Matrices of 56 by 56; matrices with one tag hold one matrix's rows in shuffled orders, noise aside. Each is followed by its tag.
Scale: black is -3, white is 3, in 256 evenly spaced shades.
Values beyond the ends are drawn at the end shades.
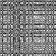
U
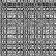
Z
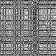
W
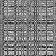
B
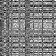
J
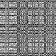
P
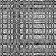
U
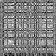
B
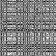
Z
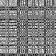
P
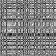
Z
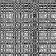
W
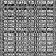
B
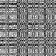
P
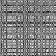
Z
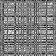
B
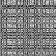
Z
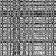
U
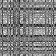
U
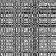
W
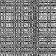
W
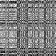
P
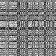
P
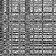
J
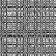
Z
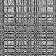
B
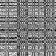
P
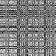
P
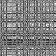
Z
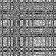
U
